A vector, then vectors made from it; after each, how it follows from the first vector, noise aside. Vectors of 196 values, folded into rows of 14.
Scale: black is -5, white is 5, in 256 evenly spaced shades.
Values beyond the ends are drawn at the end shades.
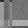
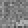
partly zeroed.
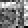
reversed, scaled up.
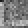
copied.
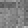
reversed, negated, shrunk.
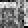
reversed, scaled up.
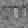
wrapped around, partly zeroed.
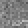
partly zeroed.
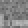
partly zeroed.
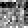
reversed, negated, scaled up.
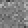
reversed, partly zeroed.
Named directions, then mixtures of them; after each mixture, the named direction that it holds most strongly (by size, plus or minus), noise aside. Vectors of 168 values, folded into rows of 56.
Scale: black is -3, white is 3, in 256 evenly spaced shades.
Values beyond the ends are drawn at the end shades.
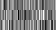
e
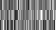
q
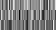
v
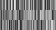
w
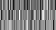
v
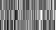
q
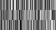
w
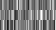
q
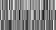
v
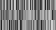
w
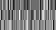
v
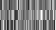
q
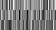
v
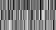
v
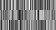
w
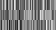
w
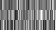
q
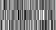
e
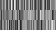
w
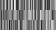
w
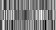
e
